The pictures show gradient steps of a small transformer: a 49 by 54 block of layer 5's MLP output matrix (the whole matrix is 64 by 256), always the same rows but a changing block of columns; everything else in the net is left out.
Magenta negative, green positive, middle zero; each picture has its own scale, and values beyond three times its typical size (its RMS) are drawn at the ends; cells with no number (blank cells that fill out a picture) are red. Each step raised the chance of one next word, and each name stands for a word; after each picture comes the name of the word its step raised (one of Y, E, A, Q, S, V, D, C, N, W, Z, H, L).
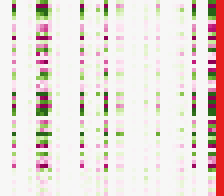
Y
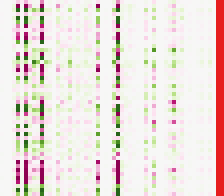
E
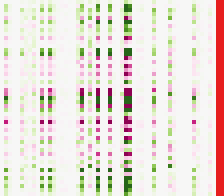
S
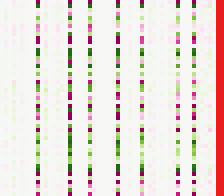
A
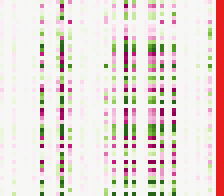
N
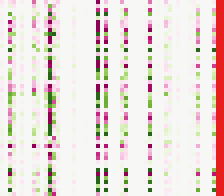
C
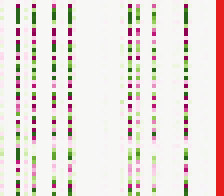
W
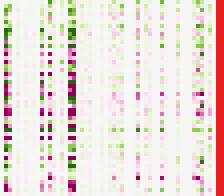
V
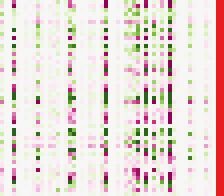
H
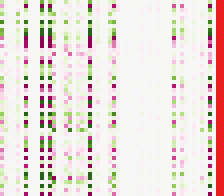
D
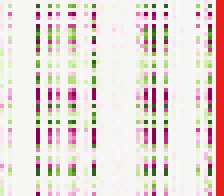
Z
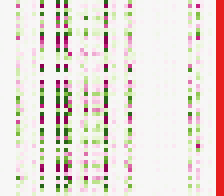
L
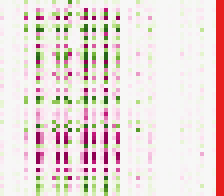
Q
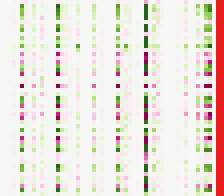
V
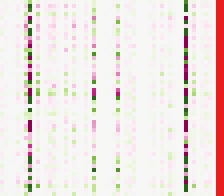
S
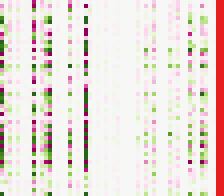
N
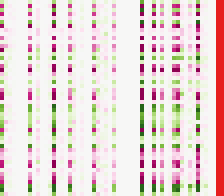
E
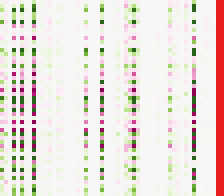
S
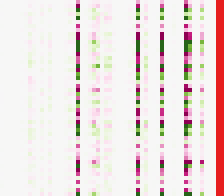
N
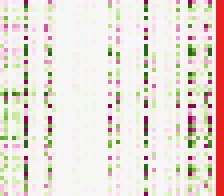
A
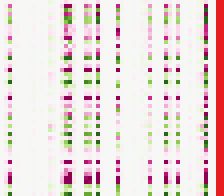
E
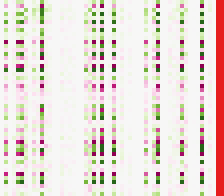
W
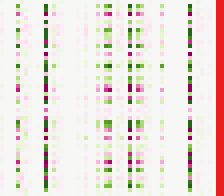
Z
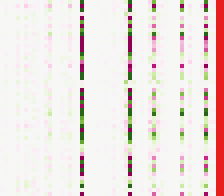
Y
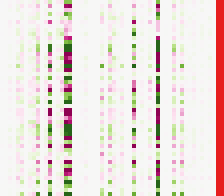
N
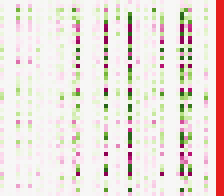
C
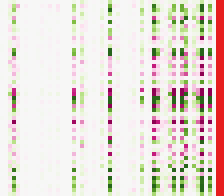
S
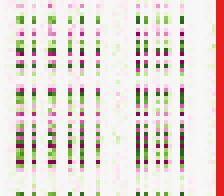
N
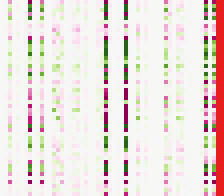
A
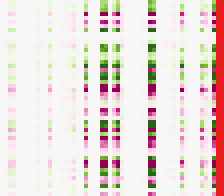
Z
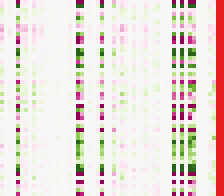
A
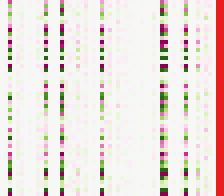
C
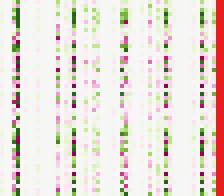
W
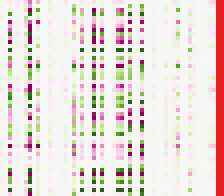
C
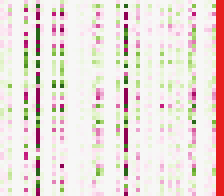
Z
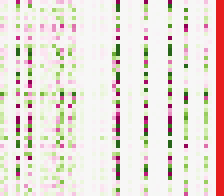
A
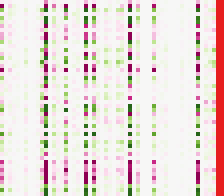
E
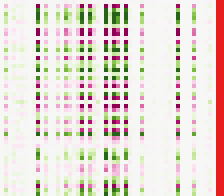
W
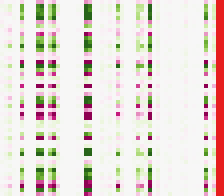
V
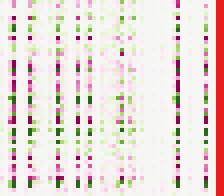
H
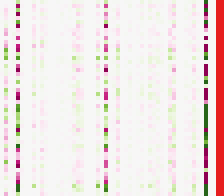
E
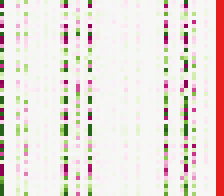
L
